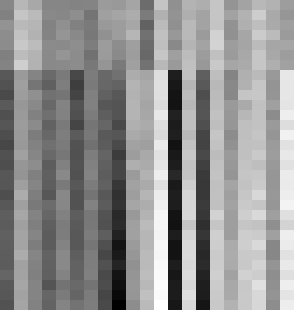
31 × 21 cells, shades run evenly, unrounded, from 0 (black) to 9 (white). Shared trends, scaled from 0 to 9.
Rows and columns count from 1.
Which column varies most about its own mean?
13
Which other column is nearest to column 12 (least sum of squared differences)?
21
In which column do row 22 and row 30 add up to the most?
12
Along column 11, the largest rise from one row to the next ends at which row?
8
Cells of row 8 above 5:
10
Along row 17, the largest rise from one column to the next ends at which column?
14
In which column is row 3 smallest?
11
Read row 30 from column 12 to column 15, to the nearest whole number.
9 1 8 1
